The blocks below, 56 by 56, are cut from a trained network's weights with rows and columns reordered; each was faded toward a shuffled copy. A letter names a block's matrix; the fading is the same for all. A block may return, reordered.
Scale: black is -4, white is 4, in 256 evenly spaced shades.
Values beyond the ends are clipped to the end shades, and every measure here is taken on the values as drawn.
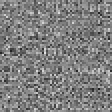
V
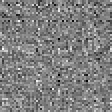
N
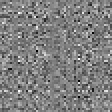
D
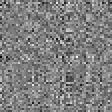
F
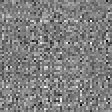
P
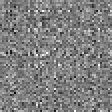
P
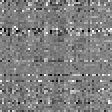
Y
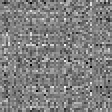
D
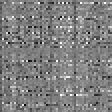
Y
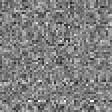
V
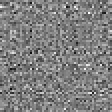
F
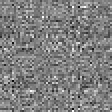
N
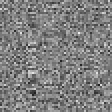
V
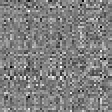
D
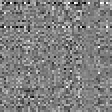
D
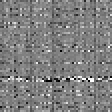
Y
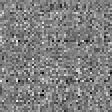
N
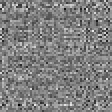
F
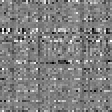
Y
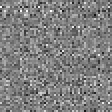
D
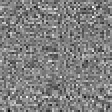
V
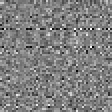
D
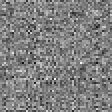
F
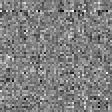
P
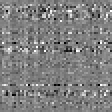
Y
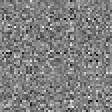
N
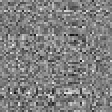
F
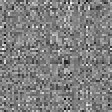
N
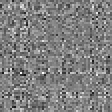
P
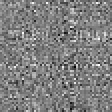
P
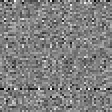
D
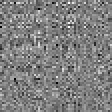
D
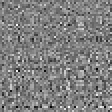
P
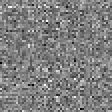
P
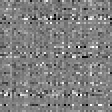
Y
